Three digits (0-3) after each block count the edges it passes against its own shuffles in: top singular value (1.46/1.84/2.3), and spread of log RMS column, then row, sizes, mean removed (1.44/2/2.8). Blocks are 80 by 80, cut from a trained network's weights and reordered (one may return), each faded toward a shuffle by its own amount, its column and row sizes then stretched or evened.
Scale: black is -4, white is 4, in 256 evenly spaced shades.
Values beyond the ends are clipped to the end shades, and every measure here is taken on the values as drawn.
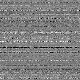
3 0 3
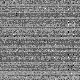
3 1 0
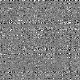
0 2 3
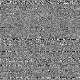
0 1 3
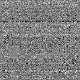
1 2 2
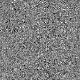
0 2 1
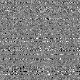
0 1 3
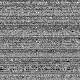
3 0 2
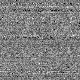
1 0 2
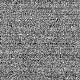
1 1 1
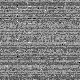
3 0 0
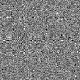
2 0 1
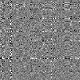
3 2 2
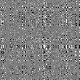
3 3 2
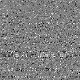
2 0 2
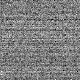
2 1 1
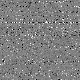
1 0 2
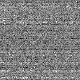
2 1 2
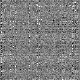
1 3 1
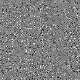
1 2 0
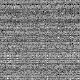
3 2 1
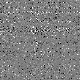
1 1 2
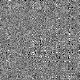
1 2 2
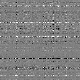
3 1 3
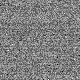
0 0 0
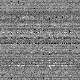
3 1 2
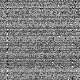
3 2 0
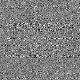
0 0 3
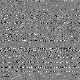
2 0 3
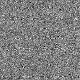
0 0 2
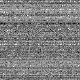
3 1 2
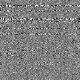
1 0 3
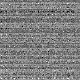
3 2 1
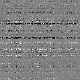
3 2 3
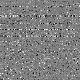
2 0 2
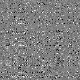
2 2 2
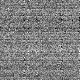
2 2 1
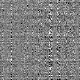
2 3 0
